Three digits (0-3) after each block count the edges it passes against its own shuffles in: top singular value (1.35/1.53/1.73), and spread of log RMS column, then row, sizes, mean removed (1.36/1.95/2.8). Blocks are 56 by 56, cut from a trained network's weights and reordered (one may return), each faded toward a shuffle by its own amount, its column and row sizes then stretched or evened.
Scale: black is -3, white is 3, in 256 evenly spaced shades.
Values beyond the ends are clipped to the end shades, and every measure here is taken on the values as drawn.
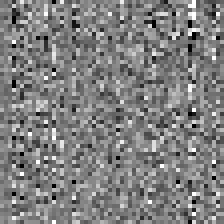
2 3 0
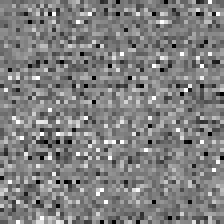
0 0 2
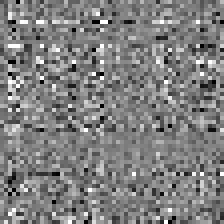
2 2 3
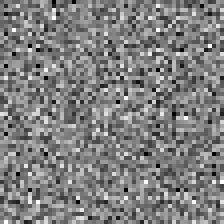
0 1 1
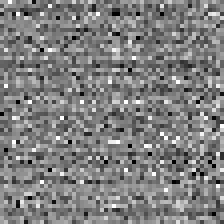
1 0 1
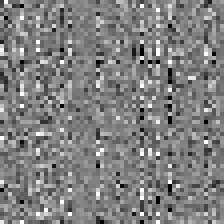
2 3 2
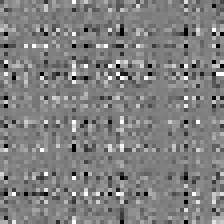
2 3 3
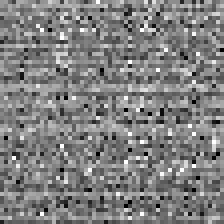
3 1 0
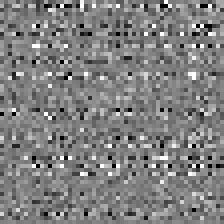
1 2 3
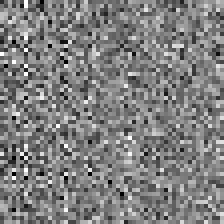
3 2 0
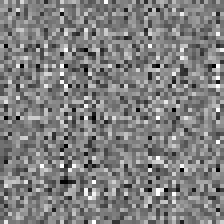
1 2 2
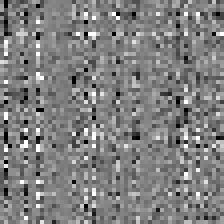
2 3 2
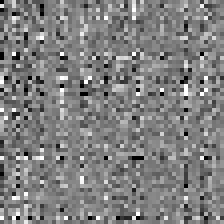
2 3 2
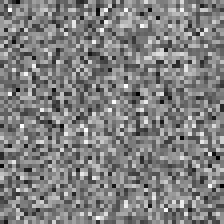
0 0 0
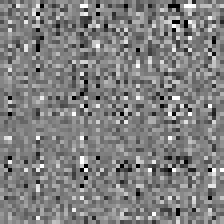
0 3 2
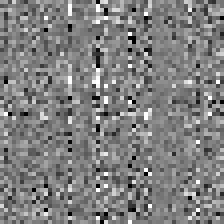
1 3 1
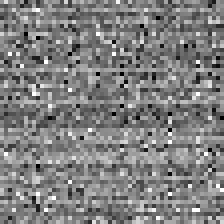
3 1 0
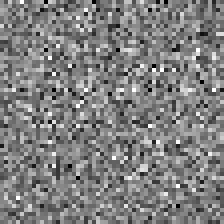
0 0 1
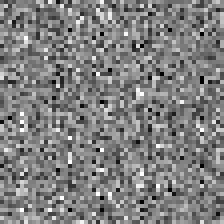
0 2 0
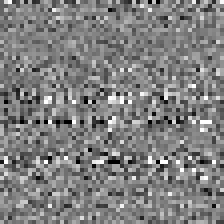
3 0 3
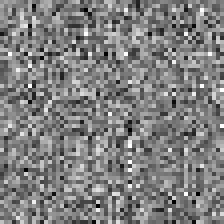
3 1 1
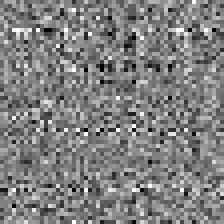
3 1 2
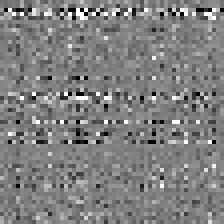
2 2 3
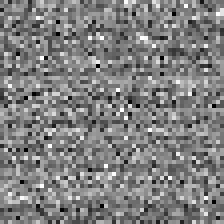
1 0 0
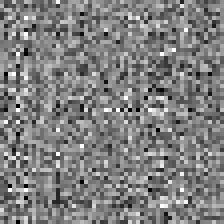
3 2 1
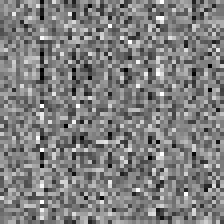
3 2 0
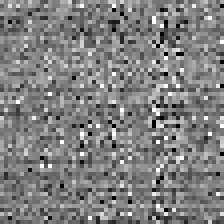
2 2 0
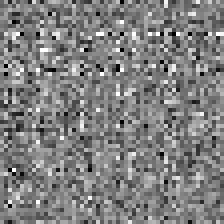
2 2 2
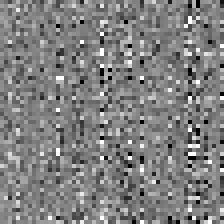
2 3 1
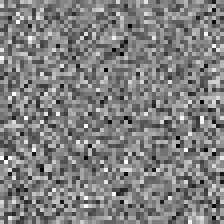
0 1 0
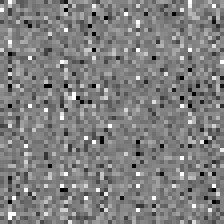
0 2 0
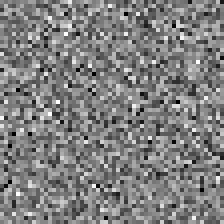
0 0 0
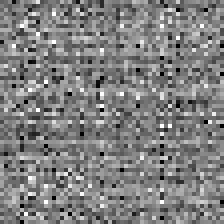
2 2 0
